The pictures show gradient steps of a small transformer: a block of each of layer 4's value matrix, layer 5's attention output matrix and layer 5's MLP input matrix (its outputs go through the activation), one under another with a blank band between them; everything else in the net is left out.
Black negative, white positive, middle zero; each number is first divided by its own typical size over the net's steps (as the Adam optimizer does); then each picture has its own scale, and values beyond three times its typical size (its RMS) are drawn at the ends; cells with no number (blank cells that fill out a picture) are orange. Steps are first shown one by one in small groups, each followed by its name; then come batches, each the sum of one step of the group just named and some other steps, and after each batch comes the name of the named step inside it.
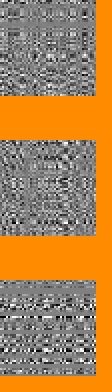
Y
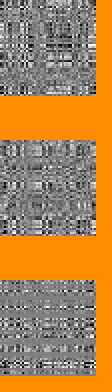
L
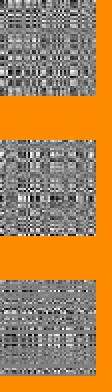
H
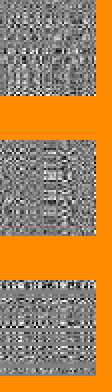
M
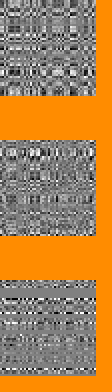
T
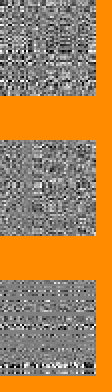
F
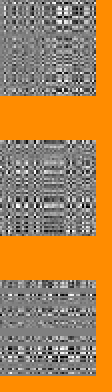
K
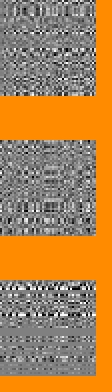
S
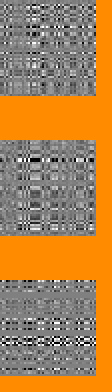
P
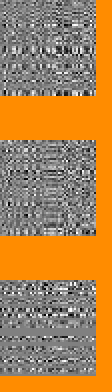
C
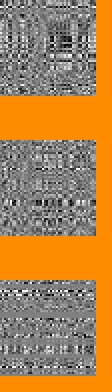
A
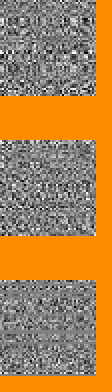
F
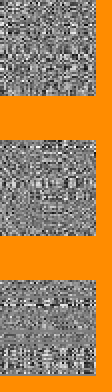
F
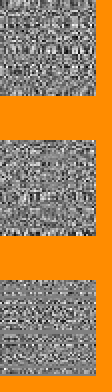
C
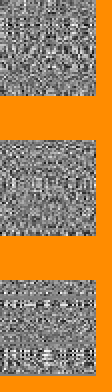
C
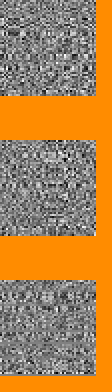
F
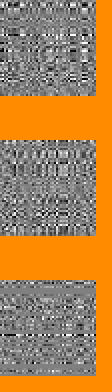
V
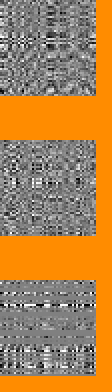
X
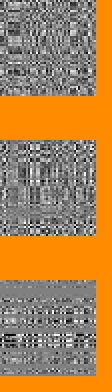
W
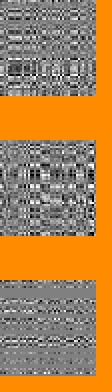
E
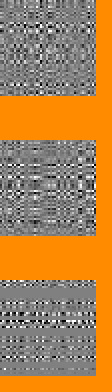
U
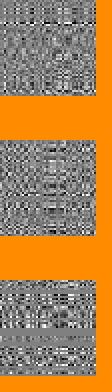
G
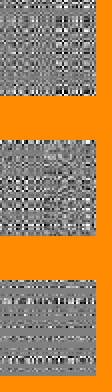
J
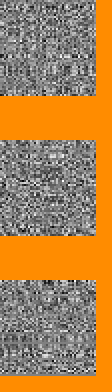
J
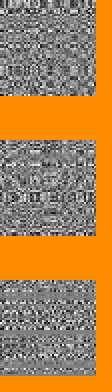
U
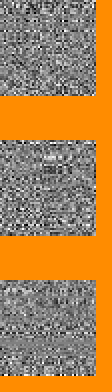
J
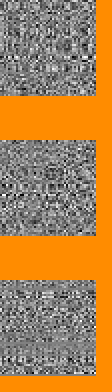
U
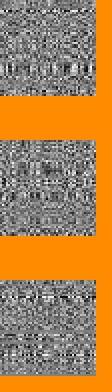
W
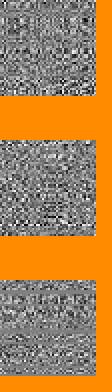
J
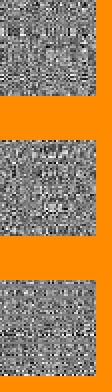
V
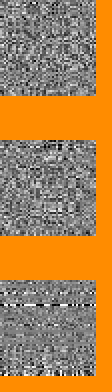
X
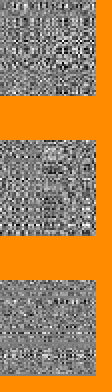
J
